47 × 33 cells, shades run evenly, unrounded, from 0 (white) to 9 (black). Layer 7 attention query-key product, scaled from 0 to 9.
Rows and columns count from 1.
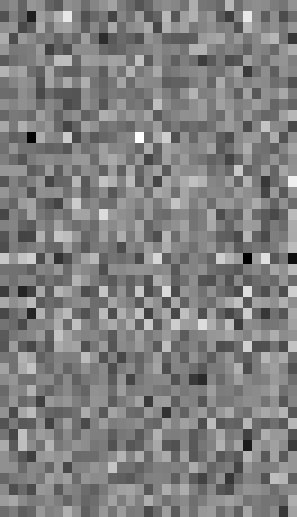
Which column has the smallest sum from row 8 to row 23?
33
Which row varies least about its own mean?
36
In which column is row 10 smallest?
18
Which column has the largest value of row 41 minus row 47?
28
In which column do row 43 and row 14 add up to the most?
8
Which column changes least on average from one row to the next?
11
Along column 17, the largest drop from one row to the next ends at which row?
30
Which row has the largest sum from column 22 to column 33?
26
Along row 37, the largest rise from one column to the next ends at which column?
17
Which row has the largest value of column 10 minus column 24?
39
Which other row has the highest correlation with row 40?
41
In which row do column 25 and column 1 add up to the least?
24
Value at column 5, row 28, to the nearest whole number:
6
